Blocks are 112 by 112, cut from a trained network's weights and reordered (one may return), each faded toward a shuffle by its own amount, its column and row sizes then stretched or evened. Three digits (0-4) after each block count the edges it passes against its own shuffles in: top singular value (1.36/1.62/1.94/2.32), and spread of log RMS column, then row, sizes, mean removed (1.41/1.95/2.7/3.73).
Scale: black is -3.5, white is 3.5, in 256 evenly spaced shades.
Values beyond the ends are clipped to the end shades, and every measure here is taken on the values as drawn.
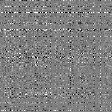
3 3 4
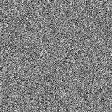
2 0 0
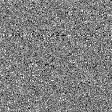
1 0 1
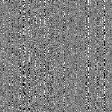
3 4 1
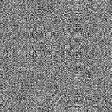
4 2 2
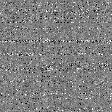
0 0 3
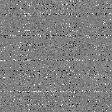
1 2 3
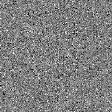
0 2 1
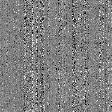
1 4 0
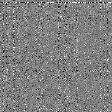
2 3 2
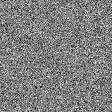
0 0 0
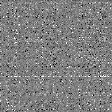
1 2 2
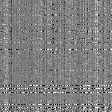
4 1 4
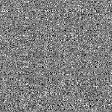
2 1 3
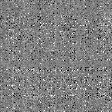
0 2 3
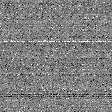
3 0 2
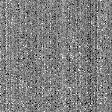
3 2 1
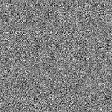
3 1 2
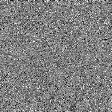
1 0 2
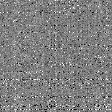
1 1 3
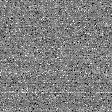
1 0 0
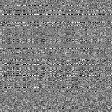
4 0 4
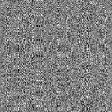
4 3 0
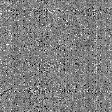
1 2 2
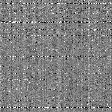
3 0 3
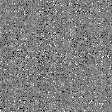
0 1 3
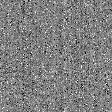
0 1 0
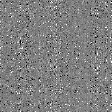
0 3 2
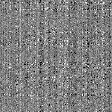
3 2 2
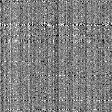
4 1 3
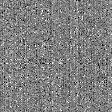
2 2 1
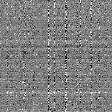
3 3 0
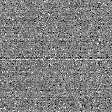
2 1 1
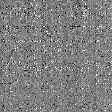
1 1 3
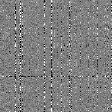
3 4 1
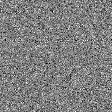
0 0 2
